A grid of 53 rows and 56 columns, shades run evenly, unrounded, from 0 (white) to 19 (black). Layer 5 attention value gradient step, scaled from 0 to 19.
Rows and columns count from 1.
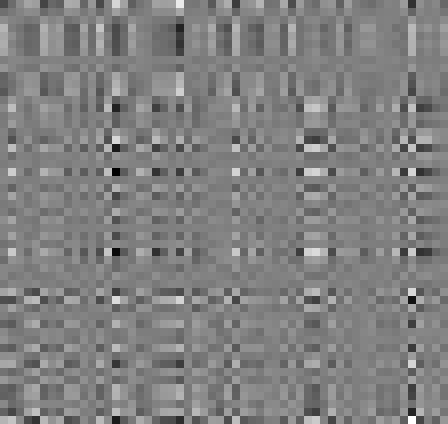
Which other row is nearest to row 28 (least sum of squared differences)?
30
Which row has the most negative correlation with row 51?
8
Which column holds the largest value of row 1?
52
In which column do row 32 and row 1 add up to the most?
13
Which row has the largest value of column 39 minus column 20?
18
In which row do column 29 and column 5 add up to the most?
53
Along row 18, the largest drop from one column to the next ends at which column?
15
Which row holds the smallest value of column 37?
4
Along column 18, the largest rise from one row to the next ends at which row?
38
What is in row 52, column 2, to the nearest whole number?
14
